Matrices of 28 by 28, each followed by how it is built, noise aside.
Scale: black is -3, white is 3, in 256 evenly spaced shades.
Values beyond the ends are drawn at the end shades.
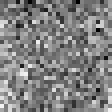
smooth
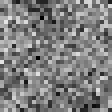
smooth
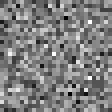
noise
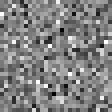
noise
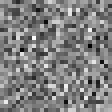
noise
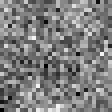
smooth
